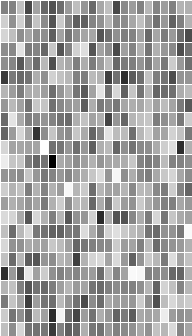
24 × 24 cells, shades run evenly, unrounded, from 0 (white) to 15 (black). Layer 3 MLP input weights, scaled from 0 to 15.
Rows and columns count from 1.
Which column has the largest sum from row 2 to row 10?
16
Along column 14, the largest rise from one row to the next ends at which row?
6
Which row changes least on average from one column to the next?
18
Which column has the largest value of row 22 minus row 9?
11
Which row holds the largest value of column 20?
22
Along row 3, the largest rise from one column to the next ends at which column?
13
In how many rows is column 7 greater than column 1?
18
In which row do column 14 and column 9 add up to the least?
14
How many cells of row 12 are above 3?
23
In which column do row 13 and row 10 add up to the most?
5
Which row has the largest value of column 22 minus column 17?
20
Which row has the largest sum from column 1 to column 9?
1
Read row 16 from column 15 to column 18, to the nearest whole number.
10 10 7 5
